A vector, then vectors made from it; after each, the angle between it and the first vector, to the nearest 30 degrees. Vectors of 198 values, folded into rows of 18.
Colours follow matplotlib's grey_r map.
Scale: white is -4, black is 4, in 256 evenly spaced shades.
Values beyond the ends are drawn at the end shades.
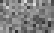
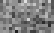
30 degrees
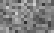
30 degrees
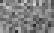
30 degrees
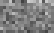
90 degrees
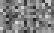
90 degrees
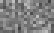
120 degrees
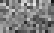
30 degrees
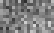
150 degrees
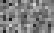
60 degrees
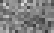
30 degrees
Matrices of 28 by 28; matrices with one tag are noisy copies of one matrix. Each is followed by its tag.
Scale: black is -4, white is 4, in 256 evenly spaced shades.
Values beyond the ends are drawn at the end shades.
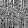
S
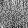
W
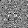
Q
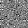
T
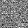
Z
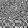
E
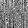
S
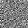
T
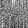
W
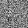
Q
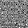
Z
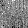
W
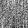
W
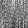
W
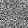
T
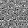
T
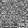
Z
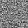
Z
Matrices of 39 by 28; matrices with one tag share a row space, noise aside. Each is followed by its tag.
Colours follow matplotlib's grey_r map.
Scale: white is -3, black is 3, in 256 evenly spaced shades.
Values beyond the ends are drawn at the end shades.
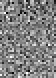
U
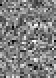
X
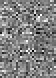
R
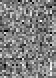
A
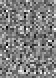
U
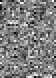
X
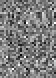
U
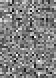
R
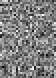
R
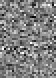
X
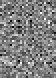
A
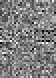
R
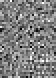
R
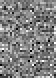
R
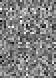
U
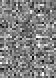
R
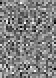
U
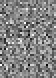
U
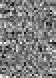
A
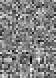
R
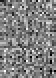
A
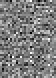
R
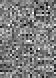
R
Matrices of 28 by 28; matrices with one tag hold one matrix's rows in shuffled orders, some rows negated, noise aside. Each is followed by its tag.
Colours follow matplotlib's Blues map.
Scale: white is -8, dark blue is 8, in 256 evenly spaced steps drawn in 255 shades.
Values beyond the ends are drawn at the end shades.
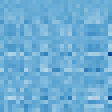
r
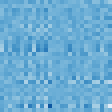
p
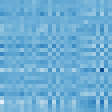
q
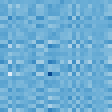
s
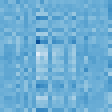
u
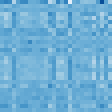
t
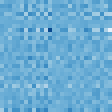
p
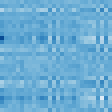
q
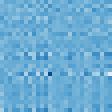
p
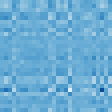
t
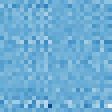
p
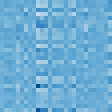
u
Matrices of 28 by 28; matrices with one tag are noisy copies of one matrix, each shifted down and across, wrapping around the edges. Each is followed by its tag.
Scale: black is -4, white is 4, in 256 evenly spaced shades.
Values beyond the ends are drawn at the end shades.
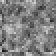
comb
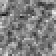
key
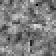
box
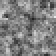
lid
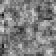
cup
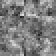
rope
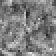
box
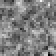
comb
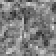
box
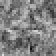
box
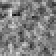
key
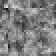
rope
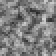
key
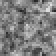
lid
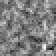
key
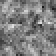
rope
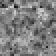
comb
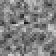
comb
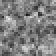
comb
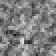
key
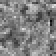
box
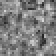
cup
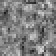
cup
